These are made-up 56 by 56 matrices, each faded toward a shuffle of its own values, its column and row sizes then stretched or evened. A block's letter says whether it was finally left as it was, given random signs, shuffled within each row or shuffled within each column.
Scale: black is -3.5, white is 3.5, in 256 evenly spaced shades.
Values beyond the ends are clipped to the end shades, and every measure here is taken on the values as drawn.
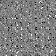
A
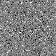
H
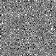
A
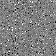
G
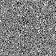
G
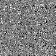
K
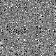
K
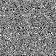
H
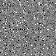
K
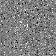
G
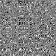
A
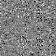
A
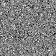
H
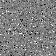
H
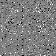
K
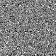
H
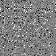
A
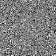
K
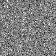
G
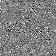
H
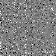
K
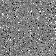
G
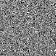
K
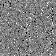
G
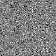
A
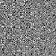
A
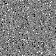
G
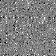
A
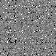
K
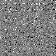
K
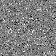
H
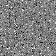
G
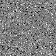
H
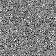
H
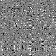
A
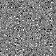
K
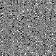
A
